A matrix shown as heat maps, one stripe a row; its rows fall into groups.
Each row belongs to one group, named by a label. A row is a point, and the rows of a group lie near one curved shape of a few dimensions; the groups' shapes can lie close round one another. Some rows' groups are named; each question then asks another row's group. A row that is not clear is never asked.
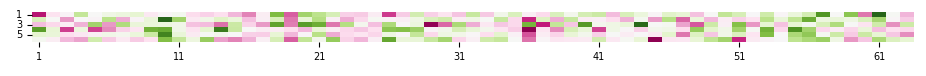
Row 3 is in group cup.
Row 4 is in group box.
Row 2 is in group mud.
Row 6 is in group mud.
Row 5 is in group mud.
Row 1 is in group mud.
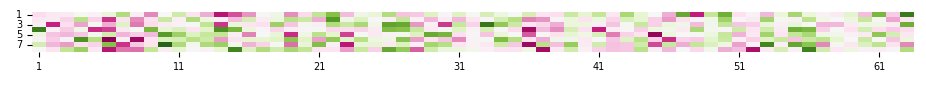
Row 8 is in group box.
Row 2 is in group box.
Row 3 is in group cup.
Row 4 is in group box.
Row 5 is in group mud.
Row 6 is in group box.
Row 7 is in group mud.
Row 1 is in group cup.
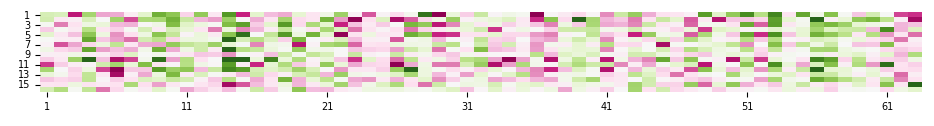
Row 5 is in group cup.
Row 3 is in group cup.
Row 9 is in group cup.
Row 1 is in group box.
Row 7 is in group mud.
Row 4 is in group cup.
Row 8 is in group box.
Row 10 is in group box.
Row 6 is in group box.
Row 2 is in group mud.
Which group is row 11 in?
mud
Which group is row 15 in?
cup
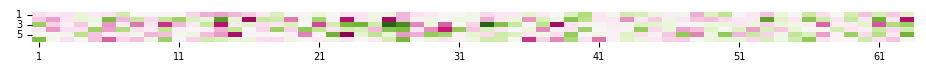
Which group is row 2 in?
mud
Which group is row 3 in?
cup
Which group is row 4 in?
cup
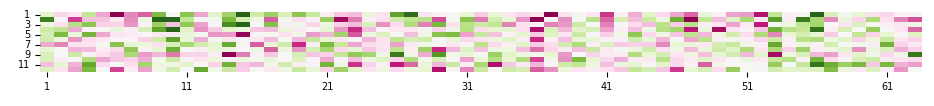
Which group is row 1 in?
box
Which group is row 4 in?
mud
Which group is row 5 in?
cup
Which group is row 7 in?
mud
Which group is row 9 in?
cup
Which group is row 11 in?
cup
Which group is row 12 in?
box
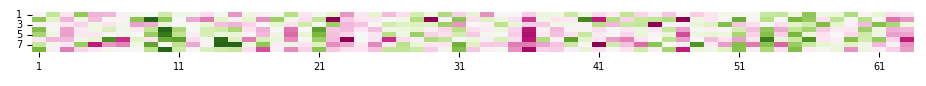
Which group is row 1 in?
cup
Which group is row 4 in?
mud
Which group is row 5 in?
mud
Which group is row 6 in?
mud
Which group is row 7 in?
box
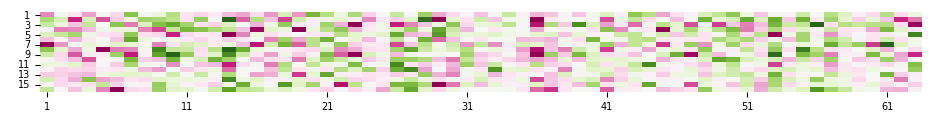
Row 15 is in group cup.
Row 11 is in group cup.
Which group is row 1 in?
mud
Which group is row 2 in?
box
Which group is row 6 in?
mud
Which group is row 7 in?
mud
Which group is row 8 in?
box
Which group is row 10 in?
mud
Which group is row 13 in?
mud
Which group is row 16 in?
box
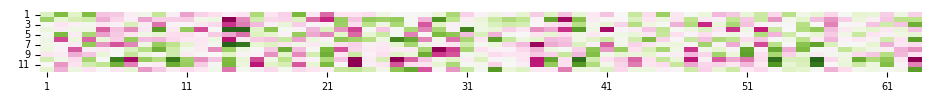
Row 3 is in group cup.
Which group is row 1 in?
cup
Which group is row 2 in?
cup
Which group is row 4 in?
box
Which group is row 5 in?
cup
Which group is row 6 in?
cup
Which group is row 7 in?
box
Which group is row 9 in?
mud
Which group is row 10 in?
mud
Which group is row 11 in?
mud
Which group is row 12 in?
cup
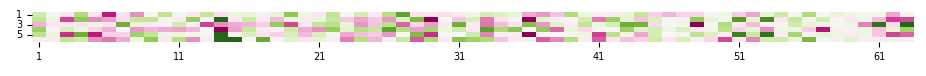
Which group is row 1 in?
box
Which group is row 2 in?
box
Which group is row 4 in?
cup
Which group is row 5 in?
box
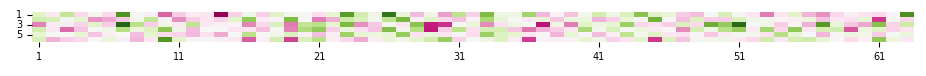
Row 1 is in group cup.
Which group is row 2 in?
cup
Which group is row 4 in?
mud
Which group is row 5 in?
cup
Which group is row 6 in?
mud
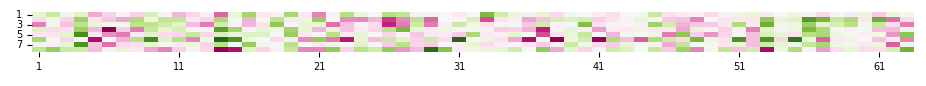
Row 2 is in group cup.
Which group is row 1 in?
cup
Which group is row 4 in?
box
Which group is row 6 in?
box
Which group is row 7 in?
box
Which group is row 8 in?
cup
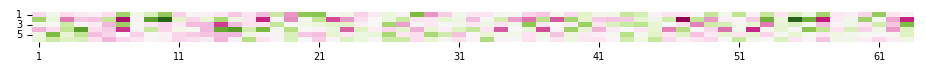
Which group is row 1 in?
mud
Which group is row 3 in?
cup
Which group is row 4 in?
box
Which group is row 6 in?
cup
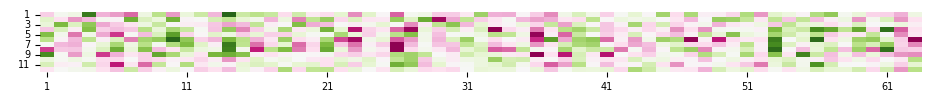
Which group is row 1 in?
box
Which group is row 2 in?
mud
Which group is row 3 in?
cup
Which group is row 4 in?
cup
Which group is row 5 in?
box
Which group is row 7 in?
mud
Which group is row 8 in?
mud
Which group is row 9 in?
box
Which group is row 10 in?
cup
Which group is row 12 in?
cup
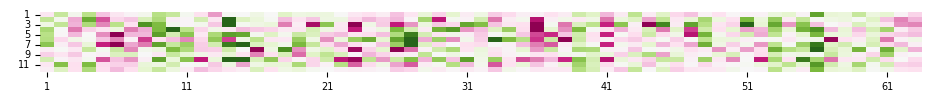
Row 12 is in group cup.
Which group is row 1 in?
cup
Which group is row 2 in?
box
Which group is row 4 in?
mud
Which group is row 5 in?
box
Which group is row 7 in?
box
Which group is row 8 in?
mud
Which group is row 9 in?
mud
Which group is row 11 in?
cup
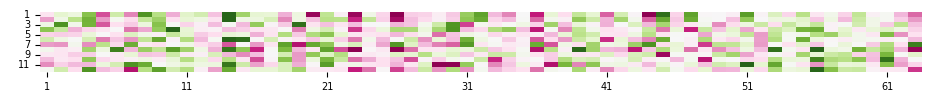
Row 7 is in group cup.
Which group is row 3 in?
cup
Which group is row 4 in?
mud
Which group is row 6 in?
box
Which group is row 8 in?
mud
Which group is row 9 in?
mud
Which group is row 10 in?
cup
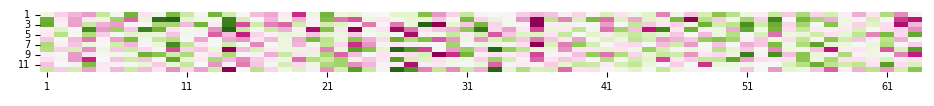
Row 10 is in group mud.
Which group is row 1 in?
mud
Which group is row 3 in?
box
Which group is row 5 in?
cup
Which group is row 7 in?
mud
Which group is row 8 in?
cup
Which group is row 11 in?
cup
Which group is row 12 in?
cup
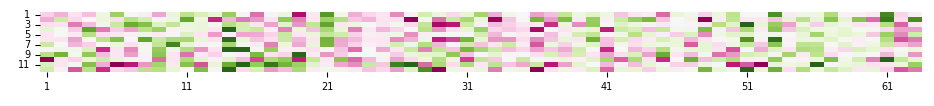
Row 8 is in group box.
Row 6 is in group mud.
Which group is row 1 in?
mud
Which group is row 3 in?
mud
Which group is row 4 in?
box
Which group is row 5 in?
cup
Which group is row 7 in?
mud
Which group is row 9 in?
cup
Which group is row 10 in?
mud
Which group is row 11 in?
box
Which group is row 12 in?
box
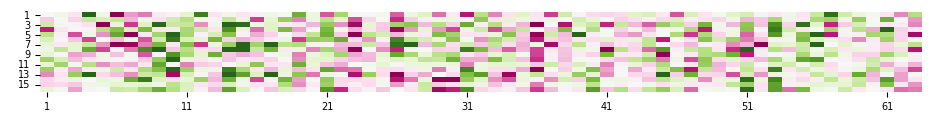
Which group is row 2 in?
mud
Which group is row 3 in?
box
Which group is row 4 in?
mud
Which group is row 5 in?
mud
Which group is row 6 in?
mud
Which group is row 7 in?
box
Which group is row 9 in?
mud
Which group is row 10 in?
mud
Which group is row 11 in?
cup
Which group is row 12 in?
mud
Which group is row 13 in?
box
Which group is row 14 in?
mud
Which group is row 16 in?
mud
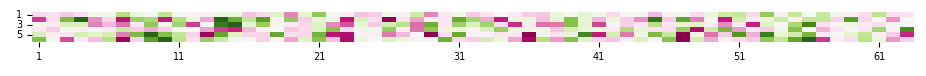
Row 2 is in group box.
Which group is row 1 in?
mud
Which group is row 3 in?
box
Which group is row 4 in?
cup
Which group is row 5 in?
mud
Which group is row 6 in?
mud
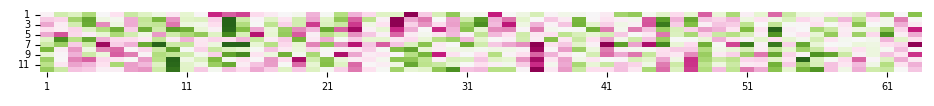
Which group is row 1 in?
cup
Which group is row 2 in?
box
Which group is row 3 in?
box
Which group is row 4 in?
mud
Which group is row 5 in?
mud
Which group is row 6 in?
cup
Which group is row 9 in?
cup
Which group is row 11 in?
mud
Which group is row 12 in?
mud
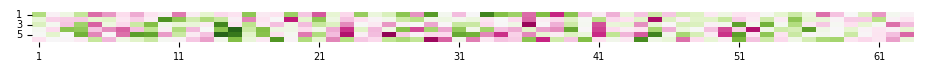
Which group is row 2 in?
mud
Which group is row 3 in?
box
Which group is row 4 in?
box
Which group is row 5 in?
box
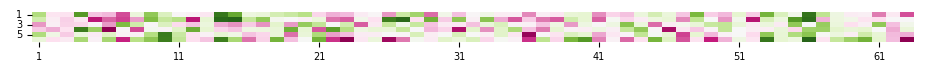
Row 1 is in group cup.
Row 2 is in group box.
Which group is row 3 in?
mud
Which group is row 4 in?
box
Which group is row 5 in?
mud
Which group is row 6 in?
mud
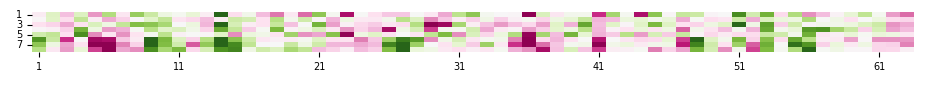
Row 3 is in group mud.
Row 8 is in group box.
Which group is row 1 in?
box
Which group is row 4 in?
cup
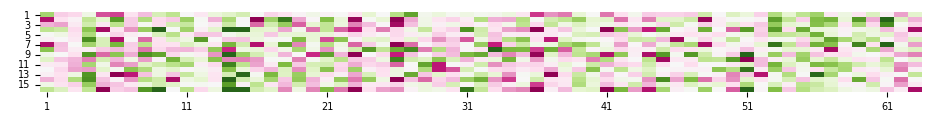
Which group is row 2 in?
mud
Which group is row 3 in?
mud
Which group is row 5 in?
cup
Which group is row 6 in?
box
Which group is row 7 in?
mud
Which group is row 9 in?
box
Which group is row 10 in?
mud
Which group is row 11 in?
cup
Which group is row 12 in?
mud
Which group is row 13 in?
box
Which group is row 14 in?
box
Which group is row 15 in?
box
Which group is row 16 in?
box
